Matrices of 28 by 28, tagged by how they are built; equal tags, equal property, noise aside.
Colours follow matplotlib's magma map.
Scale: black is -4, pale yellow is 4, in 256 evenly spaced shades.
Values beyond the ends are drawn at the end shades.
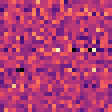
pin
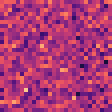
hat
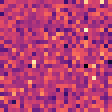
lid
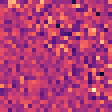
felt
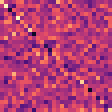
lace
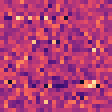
pin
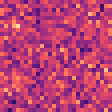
hat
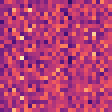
hat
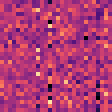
lid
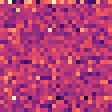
pin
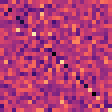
lace
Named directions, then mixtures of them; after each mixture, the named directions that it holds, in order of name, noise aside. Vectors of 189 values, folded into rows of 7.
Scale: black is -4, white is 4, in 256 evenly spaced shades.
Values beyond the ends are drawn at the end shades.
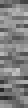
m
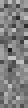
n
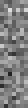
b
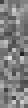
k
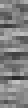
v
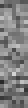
k, m.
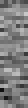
m.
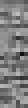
k, m, v.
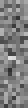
b, n.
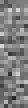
b, m, n.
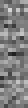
b, v.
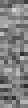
k, m.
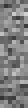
m, n.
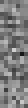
k, v.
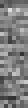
b, m.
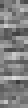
v.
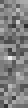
b, k, n.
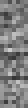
n, v.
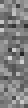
k, n, v.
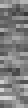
m.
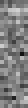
b, k, m.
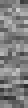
m.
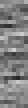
v.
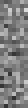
b.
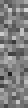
b.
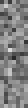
k, n, v.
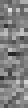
b, v.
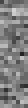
k, m.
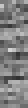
v.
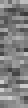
m.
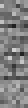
k, n, v.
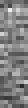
b, m.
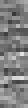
m, v.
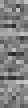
b, n, v.
